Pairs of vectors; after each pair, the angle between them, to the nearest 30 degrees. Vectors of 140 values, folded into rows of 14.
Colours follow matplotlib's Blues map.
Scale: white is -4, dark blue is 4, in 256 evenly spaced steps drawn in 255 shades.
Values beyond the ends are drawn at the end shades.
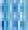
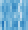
30 degrees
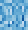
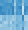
60 degrees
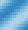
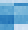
90 degrees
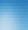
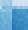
120 degrees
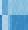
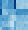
120 degrees
